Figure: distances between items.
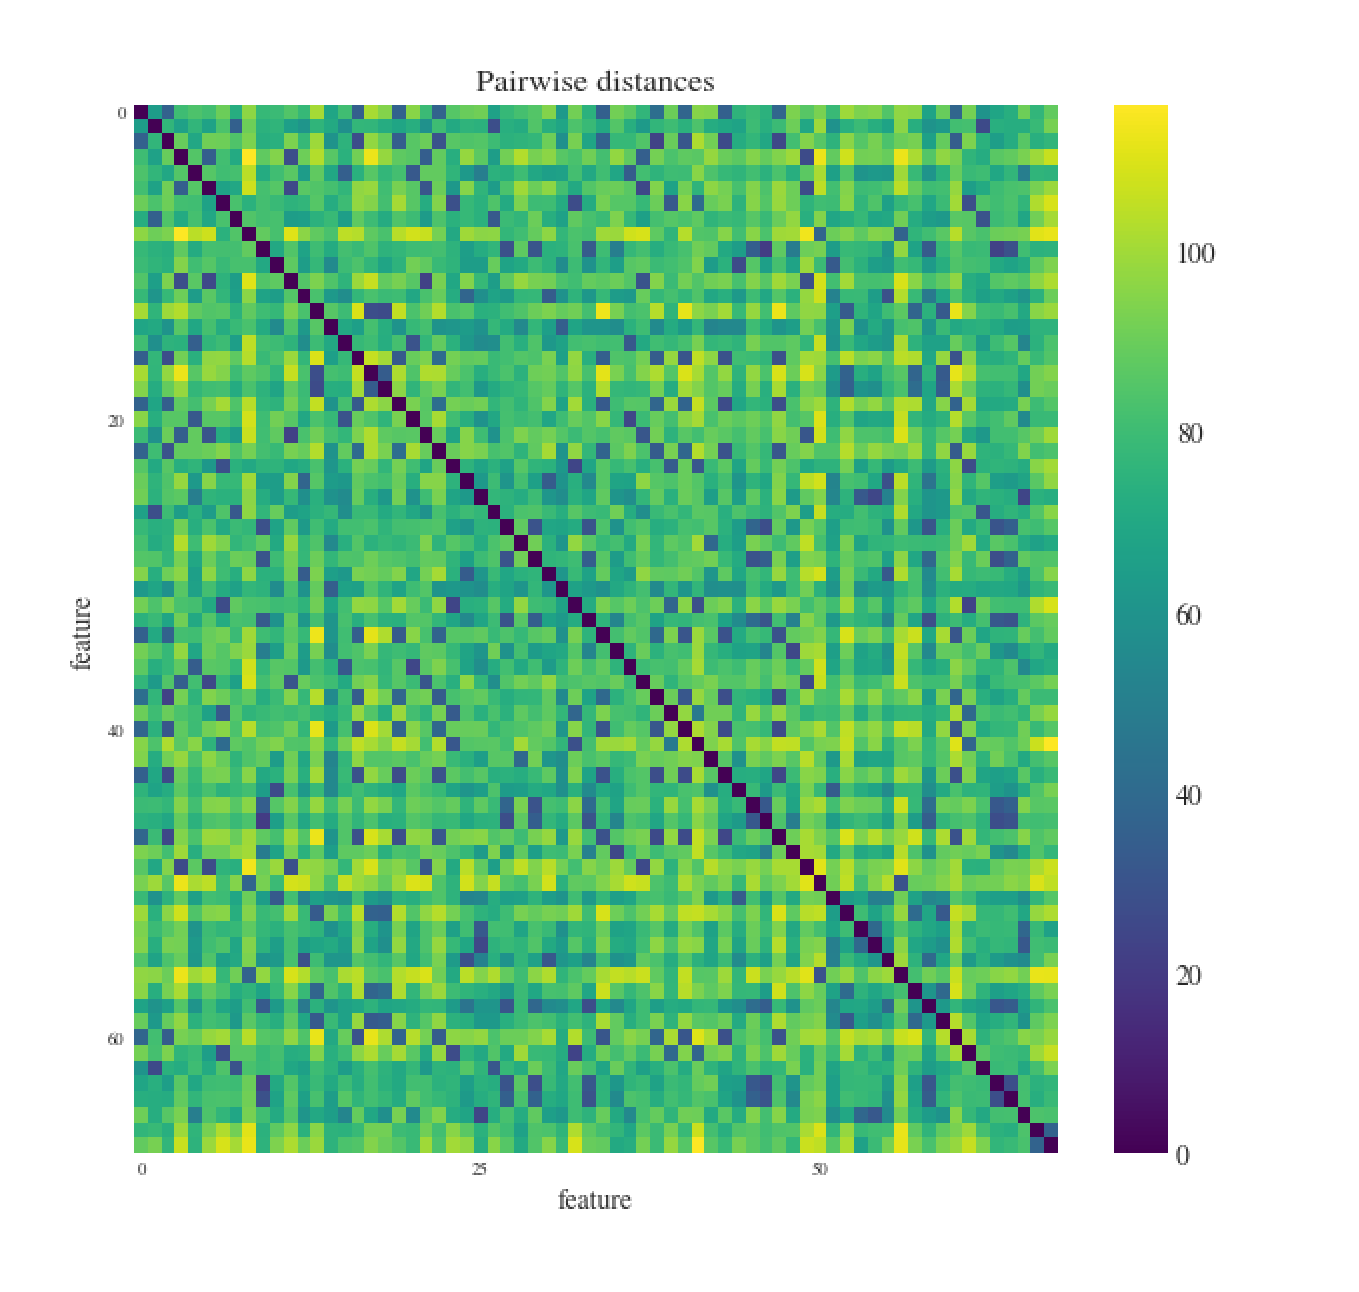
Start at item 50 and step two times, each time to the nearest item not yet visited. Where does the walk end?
8
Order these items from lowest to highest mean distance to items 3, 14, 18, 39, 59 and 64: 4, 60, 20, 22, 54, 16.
54, 4, 20, 22, 16, 60
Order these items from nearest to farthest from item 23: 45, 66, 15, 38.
15, 38, 45, 66
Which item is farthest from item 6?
67
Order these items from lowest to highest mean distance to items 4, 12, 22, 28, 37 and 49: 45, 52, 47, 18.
47, 18, 45, 52
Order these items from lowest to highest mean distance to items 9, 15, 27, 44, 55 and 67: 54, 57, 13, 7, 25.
25, 54, 57, 7, 13
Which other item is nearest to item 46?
9
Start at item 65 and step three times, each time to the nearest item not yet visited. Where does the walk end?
53
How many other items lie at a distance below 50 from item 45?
8
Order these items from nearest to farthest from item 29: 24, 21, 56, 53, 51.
24, 51, 53, 21, 56
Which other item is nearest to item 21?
11
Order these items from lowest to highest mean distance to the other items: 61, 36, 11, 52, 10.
10, 36, 61, 11, 52
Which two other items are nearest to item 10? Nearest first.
44, 51
